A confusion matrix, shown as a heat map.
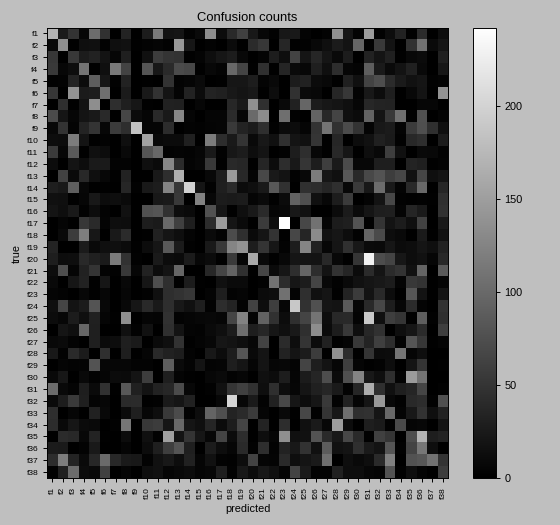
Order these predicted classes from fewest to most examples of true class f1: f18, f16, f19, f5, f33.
f33, f18, f19, f5, f16
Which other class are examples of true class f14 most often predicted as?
f12
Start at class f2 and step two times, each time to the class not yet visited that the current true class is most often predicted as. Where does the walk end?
f18
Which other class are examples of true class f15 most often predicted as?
f24
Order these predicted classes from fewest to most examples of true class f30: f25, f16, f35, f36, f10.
f16, f25, f10, f36, f35
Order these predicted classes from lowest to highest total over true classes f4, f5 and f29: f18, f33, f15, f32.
f15, f33, f32, f18
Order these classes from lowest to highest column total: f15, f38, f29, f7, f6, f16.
f15, f7, f6, f16, f38, f29
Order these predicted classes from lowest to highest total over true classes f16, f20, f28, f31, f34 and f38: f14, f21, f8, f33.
f14, f21, f33, f8
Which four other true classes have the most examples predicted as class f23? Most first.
f17, f35, f8, f32
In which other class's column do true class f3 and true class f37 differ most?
f2
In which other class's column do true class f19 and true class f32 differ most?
f25
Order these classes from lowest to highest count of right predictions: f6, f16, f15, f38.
f38, f16, f6, f15
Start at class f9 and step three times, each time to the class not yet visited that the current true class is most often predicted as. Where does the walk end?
f36
